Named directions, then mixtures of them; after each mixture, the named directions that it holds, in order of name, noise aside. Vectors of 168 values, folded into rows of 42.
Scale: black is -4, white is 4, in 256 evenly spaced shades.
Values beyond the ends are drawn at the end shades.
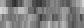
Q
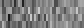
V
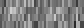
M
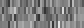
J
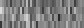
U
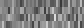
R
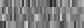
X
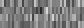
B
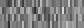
J, R, V.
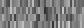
J.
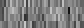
M, U.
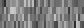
M.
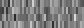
J, U, V.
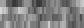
Q.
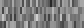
X.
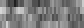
Q.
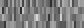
X.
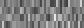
R.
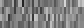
B, V, X.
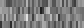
B, U.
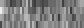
Q, U.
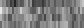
Q, U, V.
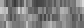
Q, X.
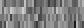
M, Q, X.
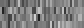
J, V.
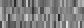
B, U, V.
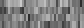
Q, R.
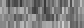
J, Q, R.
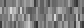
M, U.
